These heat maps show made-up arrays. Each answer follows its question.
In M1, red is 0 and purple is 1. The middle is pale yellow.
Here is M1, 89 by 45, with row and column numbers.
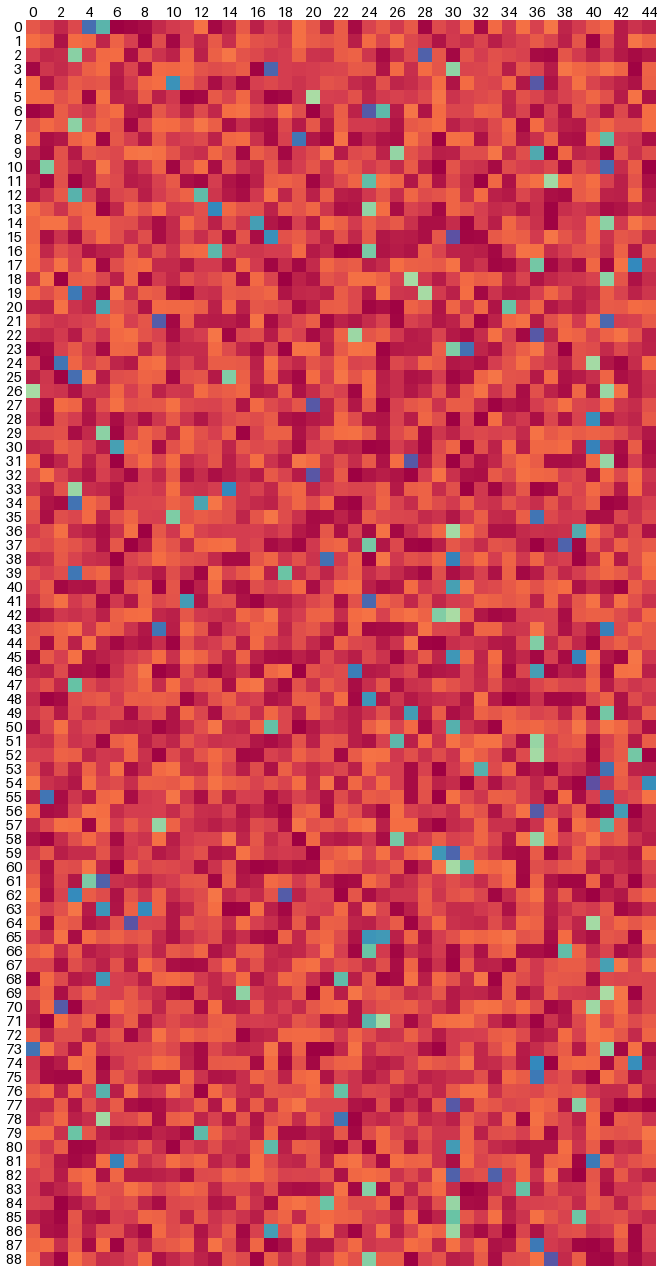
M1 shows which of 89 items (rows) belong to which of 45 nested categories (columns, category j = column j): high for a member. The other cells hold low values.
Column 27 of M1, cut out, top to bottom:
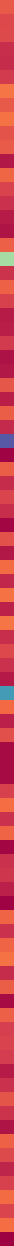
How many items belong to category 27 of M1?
3
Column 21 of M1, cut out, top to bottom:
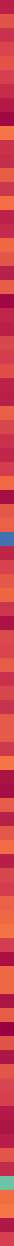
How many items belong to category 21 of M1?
2
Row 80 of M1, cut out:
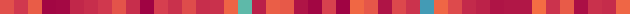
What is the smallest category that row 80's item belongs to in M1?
17
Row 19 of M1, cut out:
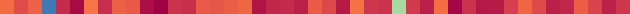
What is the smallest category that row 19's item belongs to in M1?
28
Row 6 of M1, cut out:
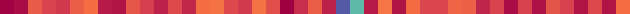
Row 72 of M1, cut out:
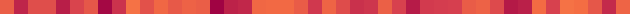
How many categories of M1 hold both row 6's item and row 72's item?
0
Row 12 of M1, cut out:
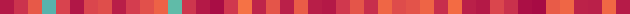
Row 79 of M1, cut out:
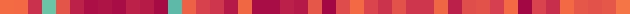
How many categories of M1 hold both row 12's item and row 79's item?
2
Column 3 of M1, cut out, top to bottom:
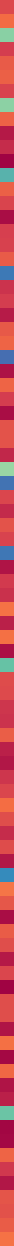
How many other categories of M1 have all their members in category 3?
4
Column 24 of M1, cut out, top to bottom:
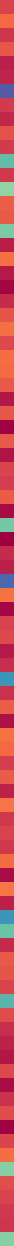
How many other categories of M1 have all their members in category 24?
6
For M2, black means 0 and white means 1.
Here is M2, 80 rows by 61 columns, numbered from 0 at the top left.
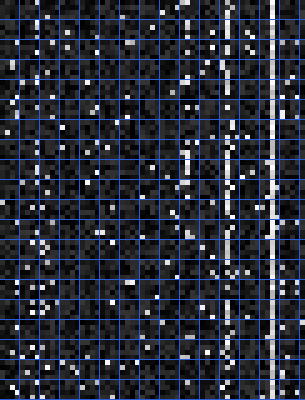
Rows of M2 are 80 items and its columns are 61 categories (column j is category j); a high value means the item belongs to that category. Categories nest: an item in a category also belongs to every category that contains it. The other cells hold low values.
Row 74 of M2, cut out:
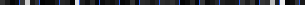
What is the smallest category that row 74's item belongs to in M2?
15
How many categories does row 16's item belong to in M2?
8
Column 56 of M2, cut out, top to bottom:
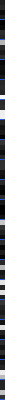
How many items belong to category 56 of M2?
12
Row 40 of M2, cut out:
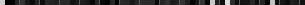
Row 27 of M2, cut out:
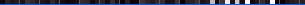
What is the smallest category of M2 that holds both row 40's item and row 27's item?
42
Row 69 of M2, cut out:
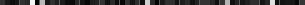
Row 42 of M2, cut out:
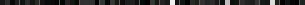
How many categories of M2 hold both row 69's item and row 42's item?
2
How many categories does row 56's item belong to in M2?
7
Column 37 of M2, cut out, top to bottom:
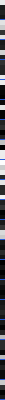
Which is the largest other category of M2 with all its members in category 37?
7
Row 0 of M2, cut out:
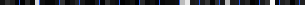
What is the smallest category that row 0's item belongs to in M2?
36
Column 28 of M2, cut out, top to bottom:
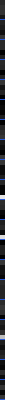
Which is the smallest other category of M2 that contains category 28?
53
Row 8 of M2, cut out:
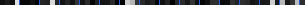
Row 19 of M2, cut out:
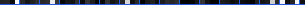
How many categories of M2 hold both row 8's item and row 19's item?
6
